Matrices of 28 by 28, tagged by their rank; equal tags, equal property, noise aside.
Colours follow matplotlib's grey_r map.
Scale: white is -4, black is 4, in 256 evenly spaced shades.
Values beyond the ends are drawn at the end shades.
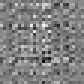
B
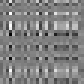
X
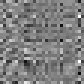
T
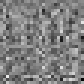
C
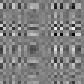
X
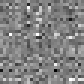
C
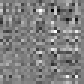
B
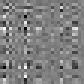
T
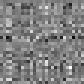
C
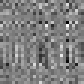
B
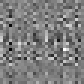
B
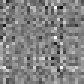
C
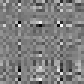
T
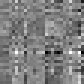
T
